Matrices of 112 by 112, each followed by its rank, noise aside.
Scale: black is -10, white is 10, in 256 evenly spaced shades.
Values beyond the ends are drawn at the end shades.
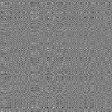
four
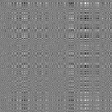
one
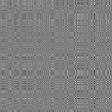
two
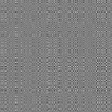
two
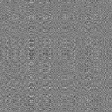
five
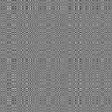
one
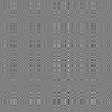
one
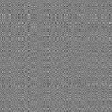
three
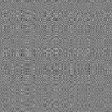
three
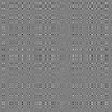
one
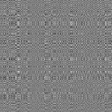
three
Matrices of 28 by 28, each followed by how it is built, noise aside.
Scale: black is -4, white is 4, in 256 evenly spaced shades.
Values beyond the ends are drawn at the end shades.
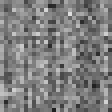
blocks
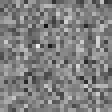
blocks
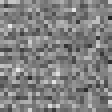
blocks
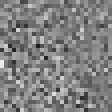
lower triangular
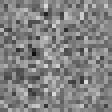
low rank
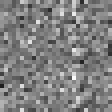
uneven columns
